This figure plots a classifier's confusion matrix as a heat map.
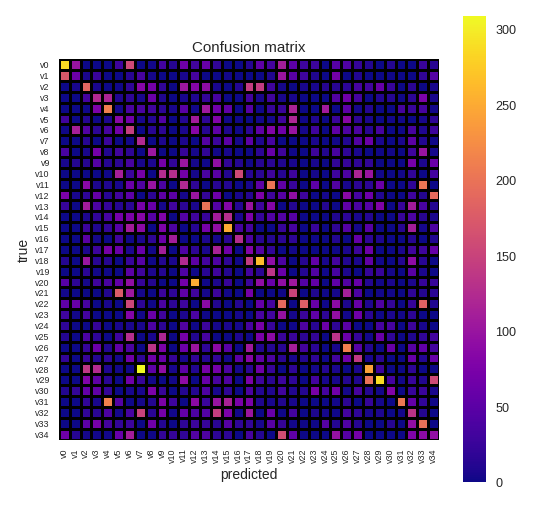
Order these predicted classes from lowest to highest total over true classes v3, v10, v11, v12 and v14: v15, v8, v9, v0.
v0, v15, v8, v9
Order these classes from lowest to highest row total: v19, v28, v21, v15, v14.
v19, v21, v14, v15, v28
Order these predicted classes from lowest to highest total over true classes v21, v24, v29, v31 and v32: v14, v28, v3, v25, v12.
v25, v3, v12, v28, v14
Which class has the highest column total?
v6
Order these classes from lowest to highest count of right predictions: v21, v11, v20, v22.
v20, v11, v21, v22
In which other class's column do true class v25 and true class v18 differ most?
v17
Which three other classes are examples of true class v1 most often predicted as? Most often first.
v0, v20, v25
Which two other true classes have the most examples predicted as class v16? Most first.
v10, v31
